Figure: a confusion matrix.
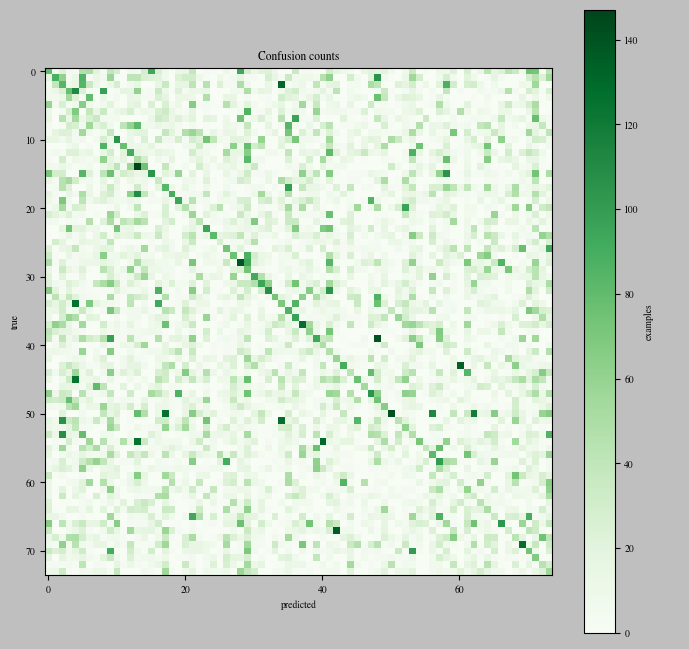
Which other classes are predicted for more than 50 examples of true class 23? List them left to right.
3, 10, 36, 40, 41
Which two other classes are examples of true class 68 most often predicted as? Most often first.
72, 59
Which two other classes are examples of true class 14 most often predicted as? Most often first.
13, 12
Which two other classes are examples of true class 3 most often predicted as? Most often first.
4, 8
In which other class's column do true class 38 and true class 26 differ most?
73
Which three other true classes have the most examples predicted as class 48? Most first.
39, 1, 33
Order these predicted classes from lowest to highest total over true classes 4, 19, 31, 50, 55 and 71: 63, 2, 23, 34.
63, 34, 23, 2
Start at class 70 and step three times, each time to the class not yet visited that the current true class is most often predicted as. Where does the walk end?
34
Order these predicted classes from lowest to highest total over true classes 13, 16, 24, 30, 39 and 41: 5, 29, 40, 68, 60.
60, 68, 40, 5, 29
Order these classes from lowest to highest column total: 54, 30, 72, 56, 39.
30, 54, 72, 56, 39
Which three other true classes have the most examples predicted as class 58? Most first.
15, 2, 13
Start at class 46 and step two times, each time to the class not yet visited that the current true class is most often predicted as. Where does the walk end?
36
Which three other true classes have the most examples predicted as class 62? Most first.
50, 66, 31
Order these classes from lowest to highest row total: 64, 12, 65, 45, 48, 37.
64, 48, 65, 12, 37, 45
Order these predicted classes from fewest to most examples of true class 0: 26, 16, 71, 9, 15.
26, 16, 9, 71, 15
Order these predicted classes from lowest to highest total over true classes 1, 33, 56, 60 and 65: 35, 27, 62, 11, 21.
11, 62, 27, 35, 21
